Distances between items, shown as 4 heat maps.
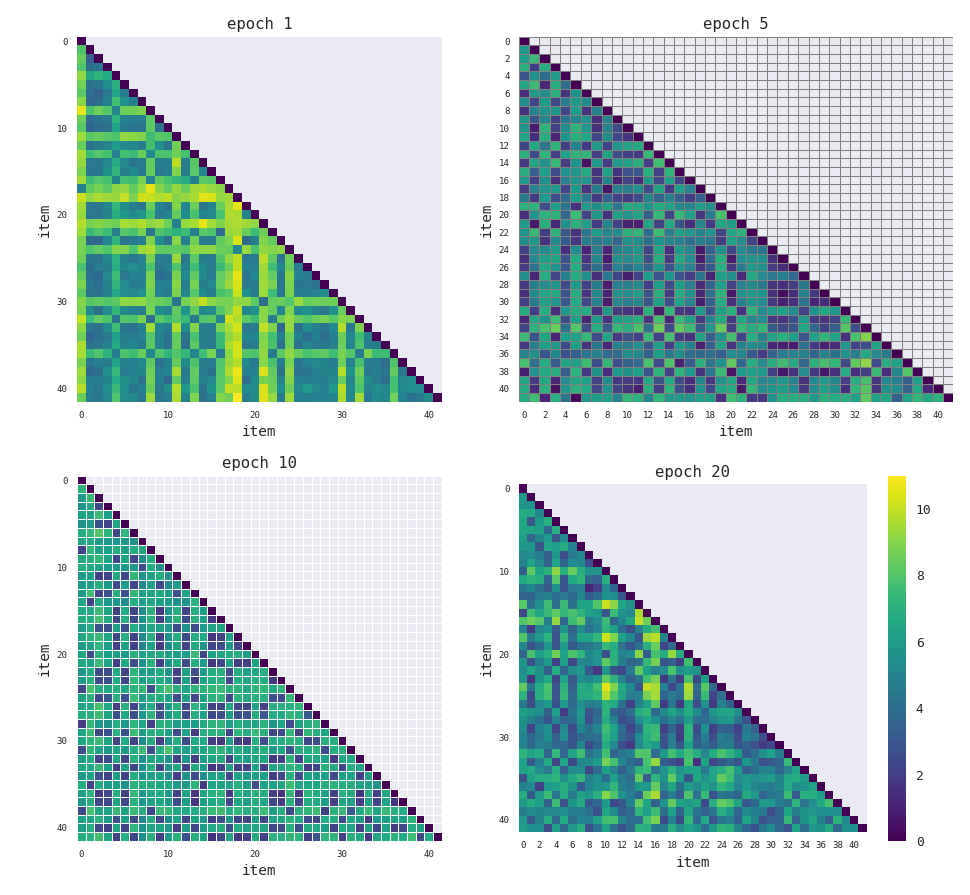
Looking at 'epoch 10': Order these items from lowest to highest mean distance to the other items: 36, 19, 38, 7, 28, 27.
19, 36, 27, 7, 28, 38
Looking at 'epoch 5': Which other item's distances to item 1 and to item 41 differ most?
5
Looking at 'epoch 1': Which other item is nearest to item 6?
2
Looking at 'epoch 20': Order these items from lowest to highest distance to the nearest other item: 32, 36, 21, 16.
21, 36, 32, 16
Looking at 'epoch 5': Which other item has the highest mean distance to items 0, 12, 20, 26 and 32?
37
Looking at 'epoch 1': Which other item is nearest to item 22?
16
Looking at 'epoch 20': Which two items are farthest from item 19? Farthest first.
16, 10
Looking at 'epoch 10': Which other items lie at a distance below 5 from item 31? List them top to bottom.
0, 8, 24, 28, 38
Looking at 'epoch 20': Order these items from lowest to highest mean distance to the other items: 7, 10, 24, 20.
7, 24, 20, 10
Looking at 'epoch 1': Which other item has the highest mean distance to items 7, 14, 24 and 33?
21
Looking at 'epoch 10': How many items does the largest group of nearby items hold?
15
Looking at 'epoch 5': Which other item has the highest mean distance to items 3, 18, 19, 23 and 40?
33
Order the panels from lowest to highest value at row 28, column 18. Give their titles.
epoch 5, epoch 20, epoch 10, epoch 1
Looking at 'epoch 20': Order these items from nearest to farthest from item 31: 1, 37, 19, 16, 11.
19, 1, 37, 11, 16
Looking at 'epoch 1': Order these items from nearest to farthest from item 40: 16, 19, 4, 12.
19, 12, 4, 16
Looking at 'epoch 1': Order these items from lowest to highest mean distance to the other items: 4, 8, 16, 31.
31, 4, 16, 8
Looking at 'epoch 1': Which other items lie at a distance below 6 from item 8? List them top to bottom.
4, 13, 16, 22, 32, 36
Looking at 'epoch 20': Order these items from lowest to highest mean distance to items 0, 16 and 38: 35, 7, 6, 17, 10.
35, 10, 17, 6, 7
